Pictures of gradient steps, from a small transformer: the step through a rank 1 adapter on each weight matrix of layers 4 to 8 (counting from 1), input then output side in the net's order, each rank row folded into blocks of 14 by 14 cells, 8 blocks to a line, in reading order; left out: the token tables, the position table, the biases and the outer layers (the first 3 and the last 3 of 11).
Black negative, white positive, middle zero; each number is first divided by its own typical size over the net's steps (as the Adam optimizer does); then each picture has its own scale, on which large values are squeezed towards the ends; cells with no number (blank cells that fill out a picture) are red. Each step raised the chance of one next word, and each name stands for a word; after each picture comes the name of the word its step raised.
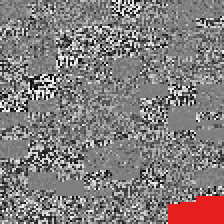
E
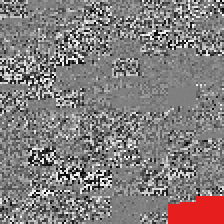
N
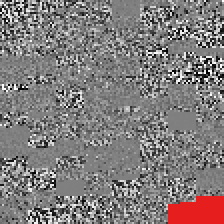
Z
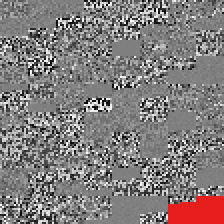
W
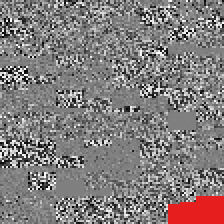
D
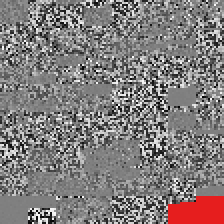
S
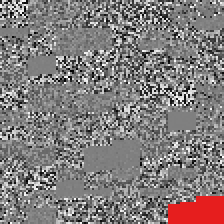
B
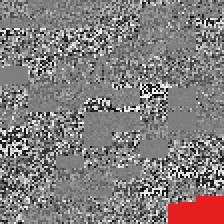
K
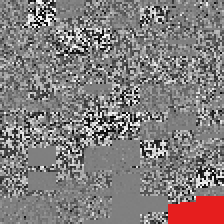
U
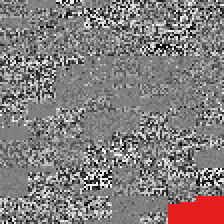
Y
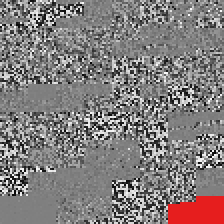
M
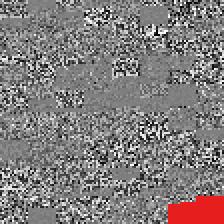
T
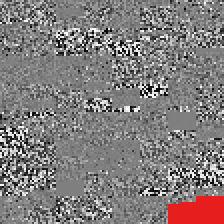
K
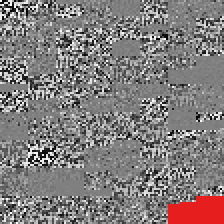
N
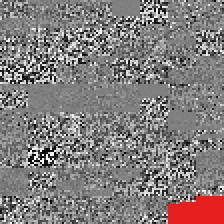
N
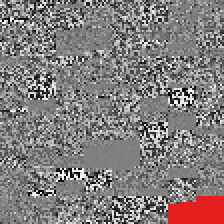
B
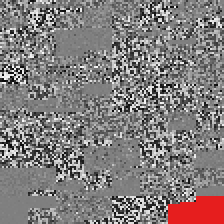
D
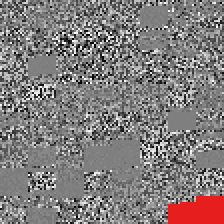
U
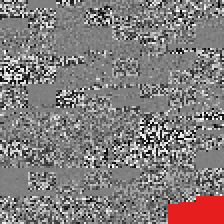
D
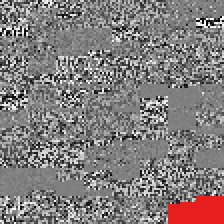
Y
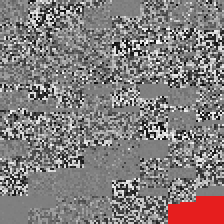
T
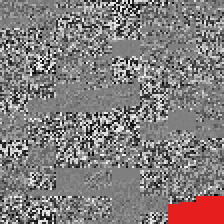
S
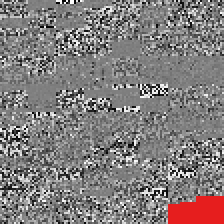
K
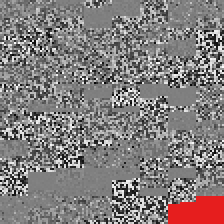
T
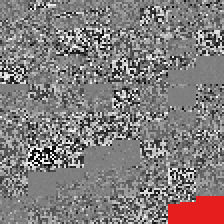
N
